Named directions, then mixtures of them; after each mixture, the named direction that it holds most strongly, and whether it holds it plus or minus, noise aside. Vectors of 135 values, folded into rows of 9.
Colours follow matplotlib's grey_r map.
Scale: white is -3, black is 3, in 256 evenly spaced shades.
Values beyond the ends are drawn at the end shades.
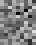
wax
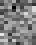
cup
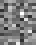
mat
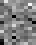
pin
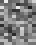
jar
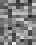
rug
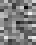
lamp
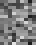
rug, plus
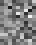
wax, minus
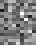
mat, plus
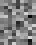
rug, plus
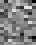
lamp, minus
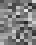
wax, minus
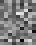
wax, minus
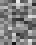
rug, minus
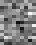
lamp, plus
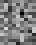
mat, minus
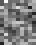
jar, plus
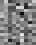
mat, minus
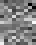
pin, minus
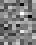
mat, plus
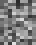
rug, plus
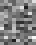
lamp, plus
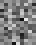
mat, plus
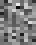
jar, minus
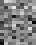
pin, plus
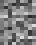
rug, plus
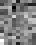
cup, plus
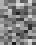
rug, minus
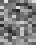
jar, plus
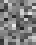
mat, plus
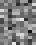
rug, plus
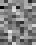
jar, minus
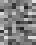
lamp, plus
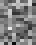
rug, minus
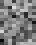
pin, plus
